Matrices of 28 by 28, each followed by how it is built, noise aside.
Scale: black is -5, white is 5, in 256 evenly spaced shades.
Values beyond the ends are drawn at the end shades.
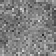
smooth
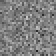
repeating rows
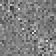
block diagonal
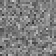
noise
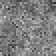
smooth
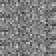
repeating rows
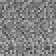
repeating columns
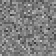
noise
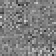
block diagonal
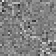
block diagonal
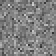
repeating rows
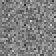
repeating rows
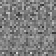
repeating columns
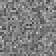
noise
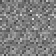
repeating columns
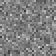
noise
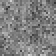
smooth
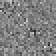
block diagonal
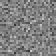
repeating rows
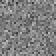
noise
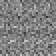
repeating columns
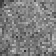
smooth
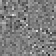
block diagonal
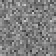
noise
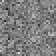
repeating rows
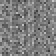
repeating rows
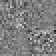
block diagonal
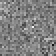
block diagonal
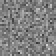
noise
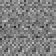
repeating columns
